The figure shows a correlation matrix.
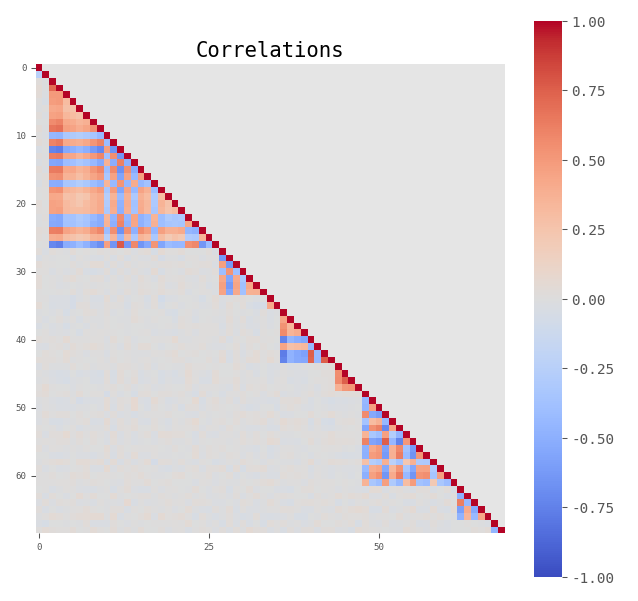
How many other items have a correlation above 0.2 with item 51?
5
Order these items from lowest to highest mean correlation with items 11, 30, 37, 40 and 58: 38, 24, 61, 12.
12, 38, 61, 24
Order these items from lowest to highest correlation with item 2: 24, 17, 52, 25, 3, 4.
17, 52, 25, 4, 24, 3
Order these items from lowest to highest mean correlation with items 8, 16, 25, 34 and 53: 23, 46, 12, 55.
12, 23, 55, 46
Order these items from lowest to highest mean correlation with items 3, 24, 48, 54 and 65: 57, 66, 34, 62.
57, 62, 34, 66
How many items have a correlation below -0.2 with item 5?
7
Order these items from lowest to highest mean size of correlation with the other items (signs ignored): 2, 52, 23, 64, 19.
64, 52, 19, 23, 2
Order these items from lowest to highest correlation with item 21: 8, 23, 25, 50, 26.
26, 23, 50, 25, 8
